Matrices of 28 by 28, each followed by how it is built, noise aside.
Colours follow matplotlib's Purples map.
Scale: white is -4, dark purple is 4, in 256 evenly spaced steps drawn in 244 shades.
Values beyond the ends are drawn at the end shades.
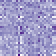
low rank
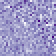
upper triangular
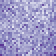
smooth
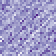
Hankel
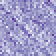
Toeplitz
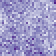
smooth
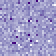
sparse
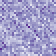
Toeplitz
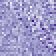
upper triangular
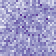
smooth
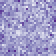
smooth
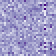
uneven columns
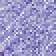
Hankel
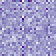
low rank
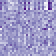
low rank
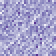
Hankel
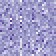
uneven columns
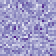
low rank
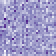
uneven columns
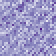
Hankel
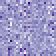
uneven columns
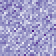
Hankel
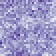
smooth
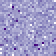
sparse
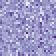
uneven columns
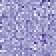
uneven columns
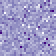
sparse
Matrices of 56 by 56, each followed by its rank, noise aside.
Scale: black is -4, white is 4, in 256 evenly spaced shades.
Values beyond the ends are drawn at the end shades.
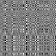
two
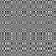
one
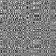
four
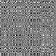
three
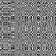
three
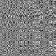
four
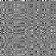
three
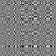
two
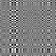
one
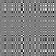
one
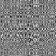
four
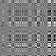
one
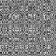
four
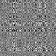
four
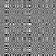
two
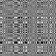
two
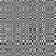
two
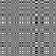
one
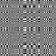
one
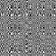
three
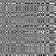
two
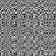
three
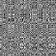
four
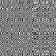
three
